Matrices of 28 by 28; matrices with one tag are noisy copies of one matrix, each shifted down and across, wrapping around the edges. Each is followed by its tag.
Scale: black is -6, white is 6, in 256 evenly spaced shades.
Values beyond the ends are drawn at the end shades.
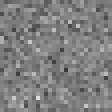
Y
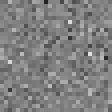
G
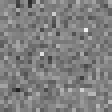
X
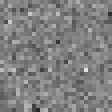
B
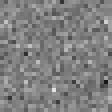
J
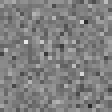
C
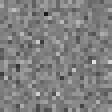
C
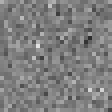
J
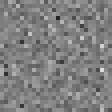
G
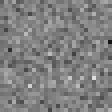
Y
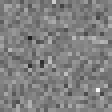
X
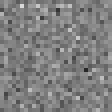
C
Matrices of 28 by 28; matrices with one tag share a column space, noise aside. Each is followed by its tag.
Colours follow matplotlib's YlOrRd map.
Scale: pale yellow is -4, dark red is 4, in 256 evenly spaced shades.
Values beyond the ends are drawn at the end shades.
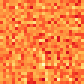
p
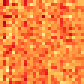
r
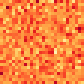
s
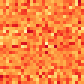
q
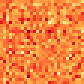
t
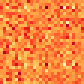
p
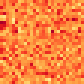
t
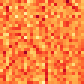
r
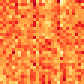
r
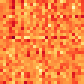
r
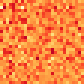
s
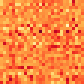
q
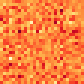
t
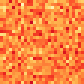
s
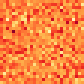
t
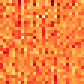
r
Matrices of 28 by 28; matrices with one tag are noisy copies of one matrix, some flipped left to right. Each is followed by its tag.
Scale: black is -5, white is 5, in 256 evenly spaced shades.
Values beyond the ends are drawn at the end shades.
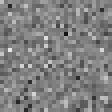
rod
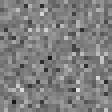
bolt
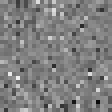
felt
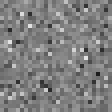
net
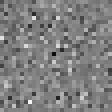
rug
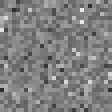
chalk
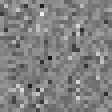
bolt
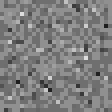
net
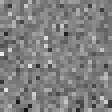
rod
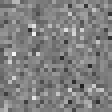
bolt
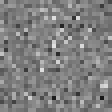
rug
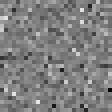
chalk
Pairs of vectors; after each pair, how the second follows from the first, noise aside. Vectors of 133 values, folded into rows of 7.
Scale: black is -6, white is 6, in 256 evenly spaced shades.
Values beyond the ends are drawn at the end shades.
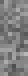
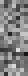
negated, scaled up.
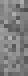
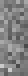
reversed, negated.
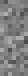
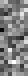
negated, scaled up.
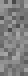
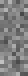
wrapped around, negated.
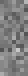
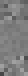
reversed, negated, partly zeroed.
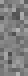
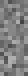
reversed, negated.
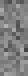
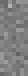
wrapped around, negated, shrunk.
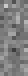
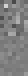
partly zeroed.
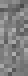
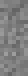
shrunk.
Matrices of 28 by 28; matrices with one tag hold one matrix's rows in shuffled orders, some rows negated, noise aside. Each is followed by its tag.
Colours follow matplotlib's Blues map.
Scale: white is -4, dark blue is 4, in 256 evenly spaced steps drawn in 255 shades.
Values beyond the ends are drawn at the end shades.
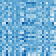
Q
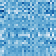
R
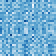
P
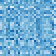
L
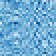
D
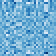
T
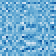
Q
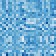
Q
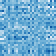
R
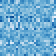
L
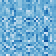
T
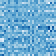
R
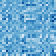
Q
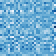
L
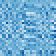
Q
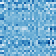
R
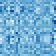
L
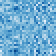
D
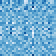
P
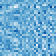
D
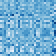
L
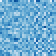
D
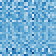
P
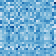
L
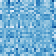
L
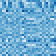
Q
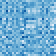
Q
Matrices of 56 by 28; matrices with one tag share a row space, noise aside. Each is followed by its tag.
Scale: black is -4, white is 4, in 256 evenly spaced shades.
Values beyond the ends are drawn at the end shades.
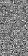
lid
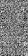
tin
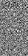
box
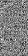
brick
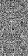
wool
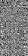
tin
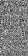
brick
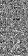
lid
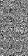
wool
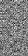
lid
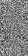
tin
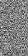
brick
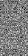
box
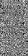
tin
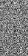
box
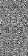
box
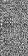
brick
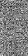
wool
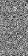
box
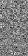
lid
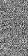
brick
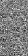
lid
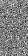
box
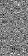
lid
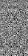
box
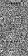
wool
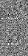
box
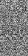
box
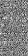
brick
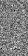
lid
